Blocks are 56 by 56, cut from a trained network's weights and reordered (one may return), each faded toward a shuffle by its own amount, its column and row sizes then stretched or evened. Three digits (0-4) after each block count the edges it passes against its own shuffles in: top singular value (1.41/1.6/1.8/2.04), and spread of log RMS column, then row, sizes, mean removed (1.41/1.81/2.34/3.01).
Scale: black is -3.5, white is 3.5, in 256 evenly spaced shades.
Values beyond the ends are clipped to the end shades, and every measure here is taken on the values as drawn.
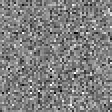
1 2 1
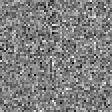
0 0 0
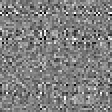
4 2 3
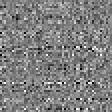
4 2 3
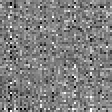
1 3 2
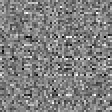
4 1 3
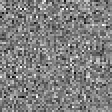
1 0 1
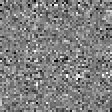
1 2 2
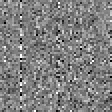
2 3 0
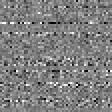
1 0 4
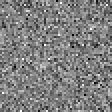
0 0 1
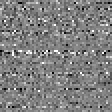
0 0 4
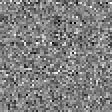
2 0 2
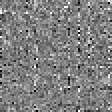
0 3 1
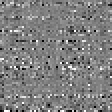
1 2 4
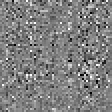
1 3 2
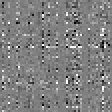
1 4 3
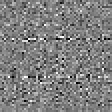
4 2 3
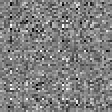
4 2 3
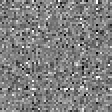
0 2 2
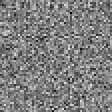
2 0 0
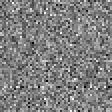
0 0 0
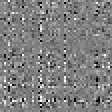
3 4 3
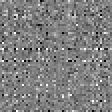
3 3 3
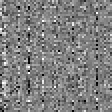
3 4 0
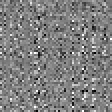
4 4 2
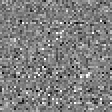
0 1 3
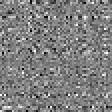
3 2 3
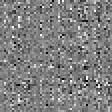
0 4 2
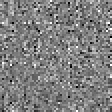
0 2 1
